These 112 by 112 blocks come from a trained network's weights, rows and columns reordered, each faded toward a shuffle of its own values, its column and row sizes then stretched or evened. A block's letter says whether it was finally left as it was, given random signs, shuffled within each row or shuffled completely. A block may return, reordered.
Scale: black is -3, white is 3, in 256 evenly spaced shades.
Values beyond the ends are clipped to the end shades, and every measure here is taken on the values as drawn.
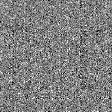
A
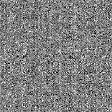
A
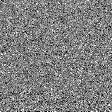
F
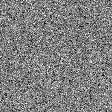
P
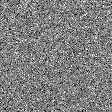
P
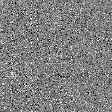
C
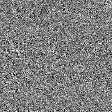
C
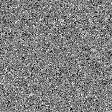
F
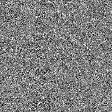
C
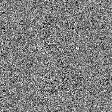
C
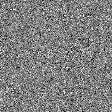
C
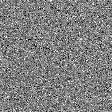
F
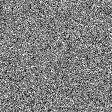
P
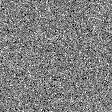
P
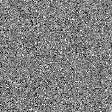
C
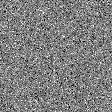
P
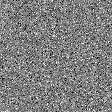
P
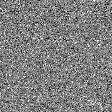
F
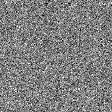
F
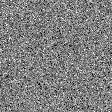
P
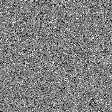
F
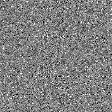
C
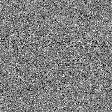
F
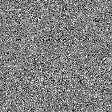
C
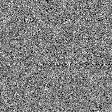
F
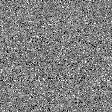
F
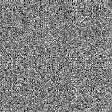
A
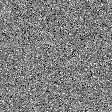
P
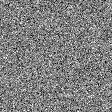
P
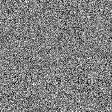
C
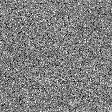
P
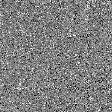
C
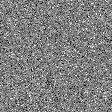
P
